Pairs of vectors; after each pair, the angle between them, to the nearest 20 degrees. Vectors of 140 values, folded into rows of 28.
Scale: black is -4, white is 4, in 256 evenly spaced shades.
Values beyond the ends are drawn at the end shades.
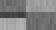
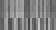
100 degrees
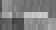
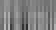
80 degrees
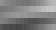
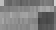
80 degrees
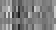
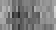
40 degrees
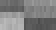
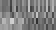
60 degrees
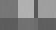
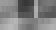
160 degrees
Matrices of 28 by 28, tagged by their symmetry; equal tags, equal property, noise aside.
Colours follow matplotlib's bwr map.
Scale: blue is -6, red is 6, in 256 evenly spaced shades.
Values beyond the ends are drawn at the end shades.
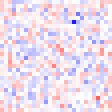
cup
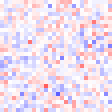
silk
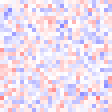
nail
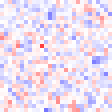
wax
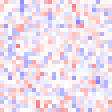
cup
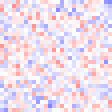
cup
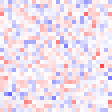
silk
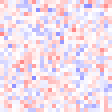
wax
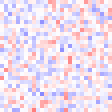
wax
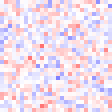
nail
